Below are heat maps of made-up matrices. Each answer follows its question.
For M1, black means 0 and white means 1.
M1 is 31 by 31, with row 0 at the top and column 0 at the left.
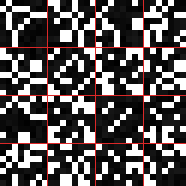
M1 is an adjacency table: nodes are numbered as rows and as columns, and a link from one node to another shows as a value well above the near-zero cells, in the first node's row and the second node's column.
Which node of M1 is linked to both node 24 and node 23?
node 11
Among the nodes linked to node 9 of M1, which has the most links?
node 27
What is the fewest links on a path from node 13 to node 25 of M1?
2
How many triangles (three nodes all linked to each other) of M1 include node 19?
3
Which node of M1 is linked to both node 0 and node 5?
node 26
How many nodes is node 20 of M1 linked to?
3
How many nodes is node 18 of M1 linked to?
9
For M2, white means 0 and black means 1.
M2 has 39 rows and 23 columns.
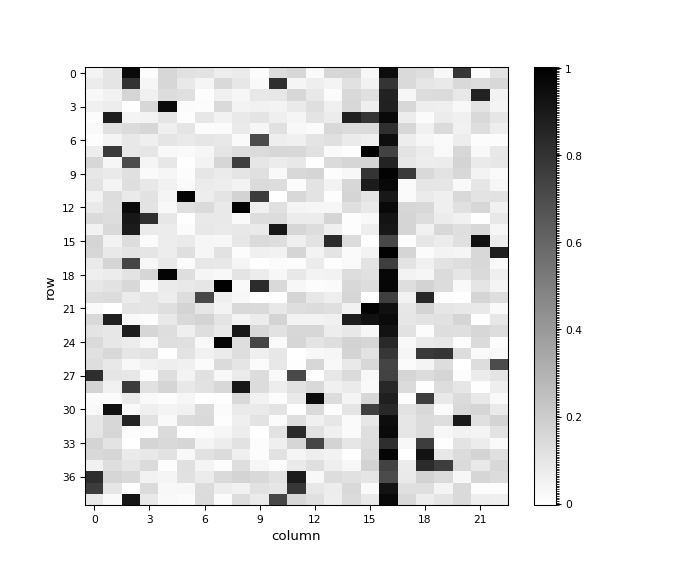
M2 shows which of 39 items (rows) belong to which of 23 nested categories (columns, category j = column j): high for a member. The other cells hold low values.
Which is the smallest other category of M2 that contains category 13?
21
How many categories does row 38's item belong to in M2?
3
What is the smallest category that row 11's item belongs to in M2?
5
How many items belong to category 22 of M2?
2
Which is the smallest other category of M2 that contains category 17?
15
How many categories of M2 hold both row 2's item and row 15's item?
2
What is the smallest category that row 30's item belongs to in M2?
1
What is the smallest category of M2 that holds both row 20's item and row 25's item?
18
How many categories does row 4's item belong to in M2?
4
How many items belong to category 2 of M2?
11
